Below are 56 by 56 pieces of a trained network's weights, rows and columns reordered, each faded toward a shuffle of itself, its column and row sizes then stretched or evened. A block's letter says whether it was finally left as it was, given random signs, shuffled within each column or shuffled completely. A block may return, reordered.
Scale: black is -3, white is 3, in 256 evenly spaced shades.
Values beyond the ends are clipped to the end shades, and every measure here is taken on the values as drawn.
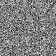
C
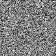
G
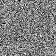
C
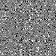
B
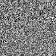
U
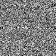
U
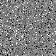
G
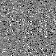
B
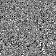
U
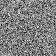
C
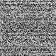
B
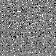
U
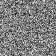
C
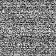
B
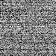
B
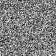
C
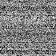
B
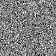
G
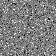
C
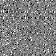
B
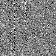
G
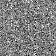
G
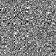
B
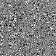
U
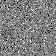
C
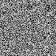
G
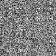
B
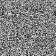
U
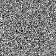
U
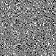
B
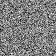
C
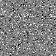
U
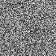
U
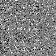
U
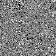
U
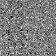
U
